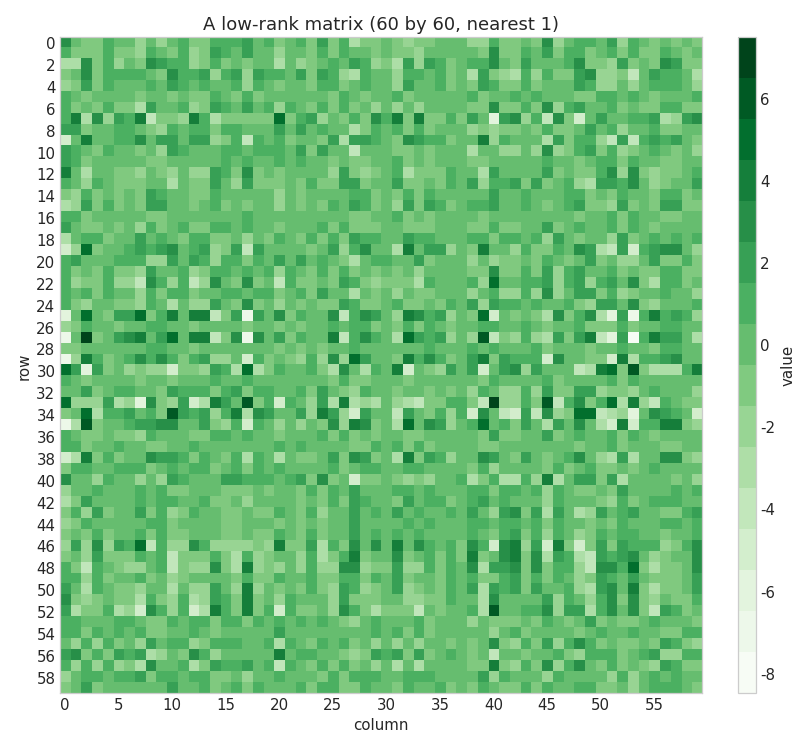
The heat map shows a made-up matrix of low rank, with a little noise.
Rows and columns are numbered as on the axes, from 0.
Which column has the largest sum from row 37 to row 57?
53
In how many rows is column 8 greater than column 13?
27
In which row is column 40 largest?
33
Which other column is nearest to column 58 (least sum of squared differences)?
30
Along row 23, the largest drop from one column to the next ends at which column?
46
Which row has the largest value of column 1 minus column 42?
34
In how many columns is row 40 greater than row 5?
22
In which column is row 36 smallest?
7
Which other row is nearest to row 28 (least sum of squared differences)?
44
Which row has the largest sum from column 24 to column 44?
29
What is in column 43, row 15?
1
